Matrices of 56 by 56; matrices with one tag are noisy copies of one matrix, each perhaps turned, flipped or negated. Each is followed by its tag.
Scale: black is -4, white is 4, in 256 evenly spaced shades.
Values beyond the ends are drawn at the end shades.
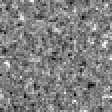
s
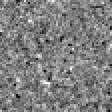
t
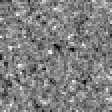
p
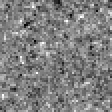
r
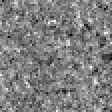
r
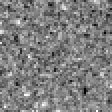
s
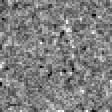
t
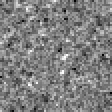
p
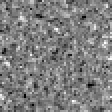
s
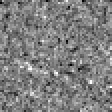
t
